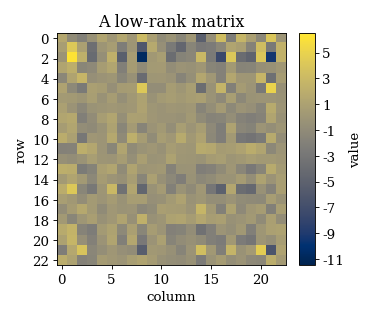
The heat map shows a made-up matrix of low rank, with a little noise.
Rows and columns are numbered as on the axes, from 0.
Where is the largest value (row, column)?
2, 1
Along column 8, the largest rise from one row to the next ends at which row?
3
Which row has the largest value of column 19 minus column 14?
0
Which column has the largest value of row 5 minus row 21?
21
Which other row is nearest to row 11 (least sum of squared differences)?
12
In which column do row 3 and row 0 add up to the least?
14
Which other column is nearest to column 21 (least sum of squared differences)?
8
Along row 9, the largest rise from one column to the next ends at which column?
17
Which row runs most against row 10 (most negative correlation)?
11
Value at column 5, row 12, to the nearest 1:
0
